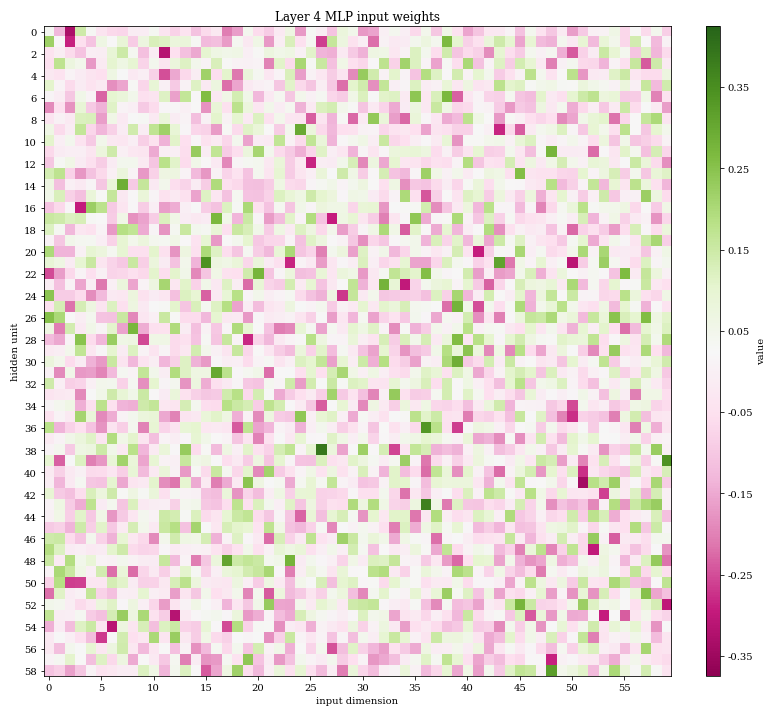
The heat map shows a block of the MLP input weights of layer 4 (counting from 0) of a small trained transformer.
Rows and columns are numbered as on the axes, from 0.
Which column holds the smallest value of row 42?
53
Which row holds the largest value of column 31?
8
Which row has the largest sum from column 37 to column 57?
28
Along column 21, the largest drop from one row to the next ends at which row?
46
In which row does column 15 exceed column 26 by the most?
21
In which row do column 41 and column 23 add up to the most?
48
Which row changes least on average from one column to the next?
37
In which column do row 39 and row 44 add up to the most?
34
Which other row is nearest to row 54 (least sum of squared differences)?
12
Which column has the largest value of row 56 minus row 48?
39
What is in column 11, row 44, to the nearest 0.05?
0.15
